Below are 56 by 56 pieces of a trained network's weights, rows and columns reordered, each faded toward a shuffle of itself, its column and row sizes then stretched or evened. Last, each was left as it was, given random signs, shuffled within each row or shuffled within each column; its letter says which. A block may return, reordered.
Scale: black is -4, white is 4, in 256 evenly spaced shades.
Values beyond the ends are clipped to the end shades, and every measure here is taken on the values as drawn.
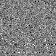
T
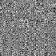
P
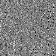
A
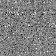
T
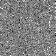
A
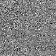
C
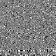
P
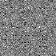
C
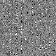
A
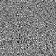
P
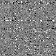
C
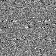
T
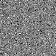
T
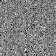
A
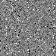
A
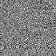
P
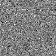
T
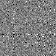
C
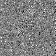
A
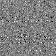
T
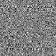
P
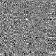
P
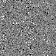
A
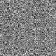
P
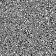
A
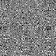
P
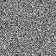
A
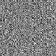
P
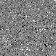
T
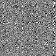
C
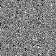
A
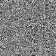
C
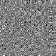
P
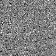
A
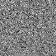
T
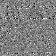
T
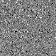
T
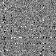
C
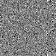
A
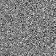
C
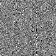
A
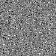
T
